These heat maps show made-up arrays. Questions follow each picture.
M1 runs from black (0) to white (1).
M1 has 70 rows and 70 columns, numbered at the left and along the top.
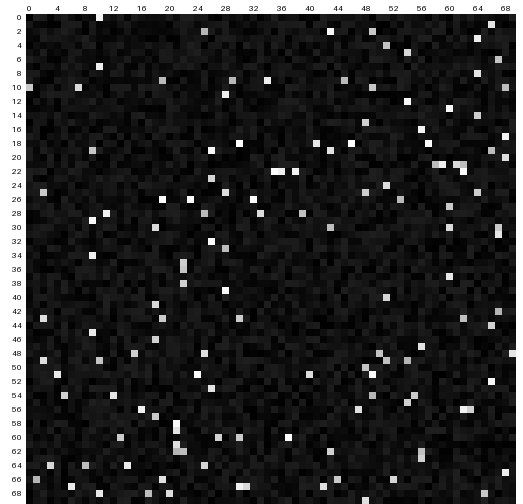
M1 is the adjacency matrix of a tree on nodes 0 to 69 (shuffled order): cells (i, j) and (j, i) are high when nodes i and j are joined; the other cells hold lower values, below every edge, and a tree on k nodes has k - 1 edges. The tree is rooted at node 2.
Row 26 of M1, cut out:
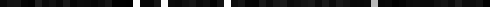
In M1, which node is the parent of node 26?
19
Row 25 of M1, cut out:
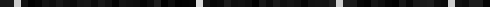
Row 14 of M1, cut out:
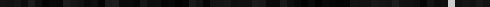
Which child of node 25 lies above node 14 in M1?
64
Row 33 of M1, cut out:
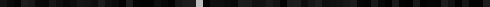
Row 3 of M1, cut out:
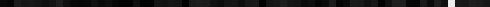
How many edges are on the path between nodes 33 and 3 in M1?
4
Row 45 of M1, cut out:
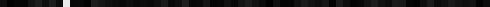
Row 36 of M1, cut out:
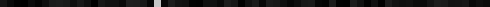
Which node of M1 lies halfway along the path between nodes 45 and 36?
43
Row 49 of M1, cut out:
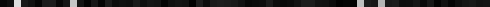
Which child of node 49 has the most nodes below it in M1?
10
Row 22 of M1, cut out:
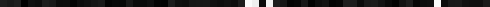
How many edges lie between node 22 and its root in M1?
3
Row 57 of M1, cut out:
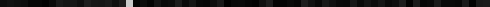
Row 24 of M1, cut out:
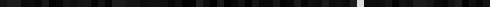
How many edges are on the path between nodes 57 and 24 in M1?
7
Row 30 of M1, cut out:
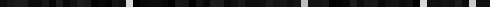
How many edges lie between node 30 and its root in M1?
2
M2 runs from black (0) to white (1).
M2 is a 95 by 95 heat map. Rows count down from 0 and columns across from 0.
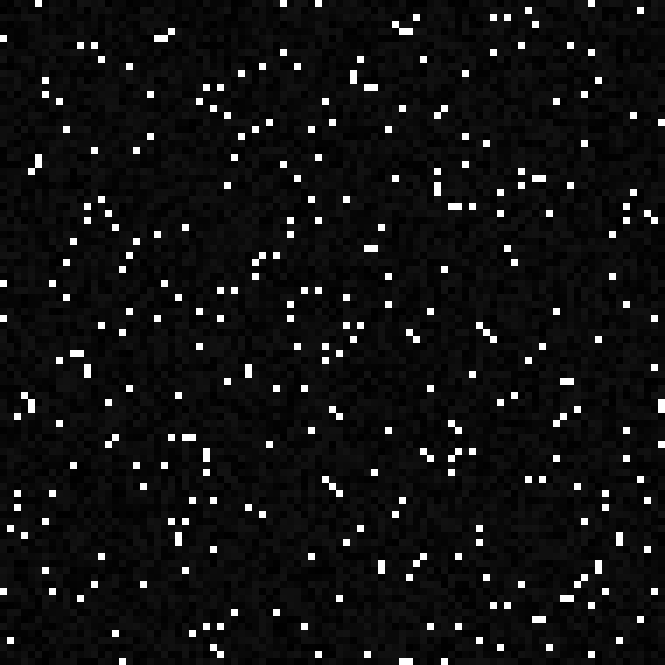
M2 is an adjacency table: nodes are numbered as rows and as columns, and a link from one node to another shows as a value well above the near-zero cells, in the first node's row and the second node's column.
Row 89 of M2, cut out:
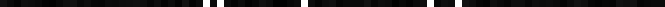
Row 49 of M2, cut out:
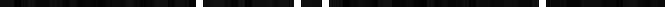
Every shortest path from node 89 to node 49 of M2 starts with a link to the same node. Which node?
node 61
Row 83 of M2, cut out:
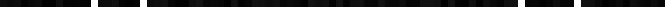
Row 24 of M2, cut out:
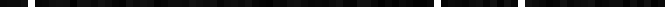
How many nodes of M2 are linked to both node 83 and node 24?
1
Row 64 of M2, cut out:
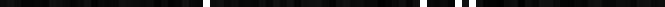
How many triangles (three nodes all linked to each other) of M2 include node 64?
2
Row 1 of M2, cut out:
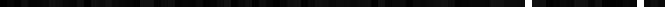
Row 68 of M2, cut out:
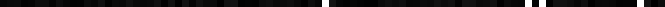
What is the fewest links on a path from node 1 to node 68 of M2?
2
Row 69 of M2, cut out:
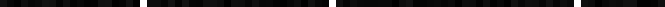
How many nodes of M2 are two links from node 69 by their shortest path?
3
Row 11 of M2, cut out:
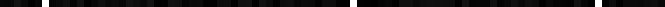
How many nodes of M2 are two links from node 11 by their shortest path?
6
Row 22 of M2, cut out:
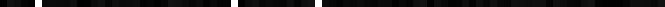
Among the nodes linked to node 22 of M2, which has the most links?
node 45
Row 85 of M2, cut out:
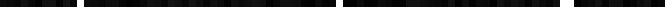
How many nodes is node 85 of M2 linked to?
4
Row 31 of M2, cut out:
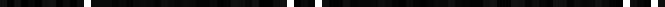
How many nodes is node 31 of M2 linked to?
5
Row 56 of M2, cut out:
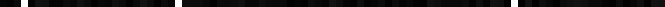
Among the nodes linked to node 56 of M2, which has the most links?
node 25
